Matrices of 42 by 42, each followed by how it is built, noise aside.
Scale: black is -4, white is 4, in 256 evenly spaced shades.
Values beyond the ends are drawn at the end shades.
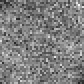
smooth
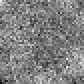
smooth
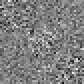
block diagonal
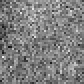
smooth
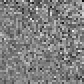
upper triangular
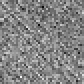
Toeplitz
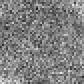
smooth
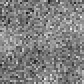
smooth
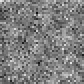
smooth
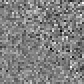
upper triangular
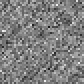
Hankel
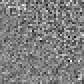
upper triangular
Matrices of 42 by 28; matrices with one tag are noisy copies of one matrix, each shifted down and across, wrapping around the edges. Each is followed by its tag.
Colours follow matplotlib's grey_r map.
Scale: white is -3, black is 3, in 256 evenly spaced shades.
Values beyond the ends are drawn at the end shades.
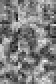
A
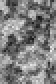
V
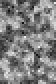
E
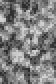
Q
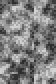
V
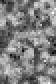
E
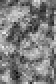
V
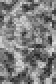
A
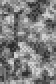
E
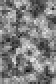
E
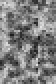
A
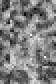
A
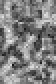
A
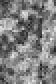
V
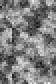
E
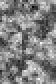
E
